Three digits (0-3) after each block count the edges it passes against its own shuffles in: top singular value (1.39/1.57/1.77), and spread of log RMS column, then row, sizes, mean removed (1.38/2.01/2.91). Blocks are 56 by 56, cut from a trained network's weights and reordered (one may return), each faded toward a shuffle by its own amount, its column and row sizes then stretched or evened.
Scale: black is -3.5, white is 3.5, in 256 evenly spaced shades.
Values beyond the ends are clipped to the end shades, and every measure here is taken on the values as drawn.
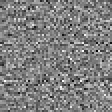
3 0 2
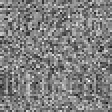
3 0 0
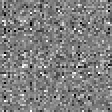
0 2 2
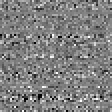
0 0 3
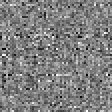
2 0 2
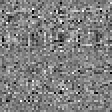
3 1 2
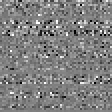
0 1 3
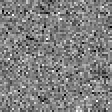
0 0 0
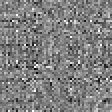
2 2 2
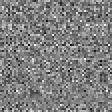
3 0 2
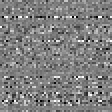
3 0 3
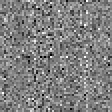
1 2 0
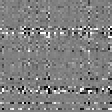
3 2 3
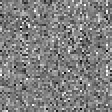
0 2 0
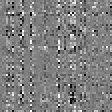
3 3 2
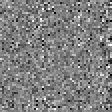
1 2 1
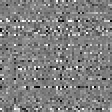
1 1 3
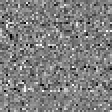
0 1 2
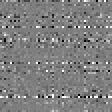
2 2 3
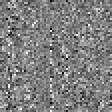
1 2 0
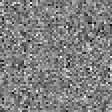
0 1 0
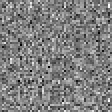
3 2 0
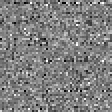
0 0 2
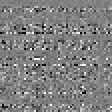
1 2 3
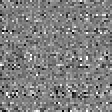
0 1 3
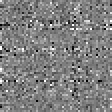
0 2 2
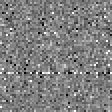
1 0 1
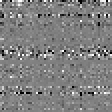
3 2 3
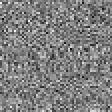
3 0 1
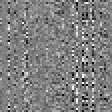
3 3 0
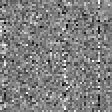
1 2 0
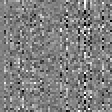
3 3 0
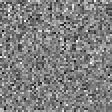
1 0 0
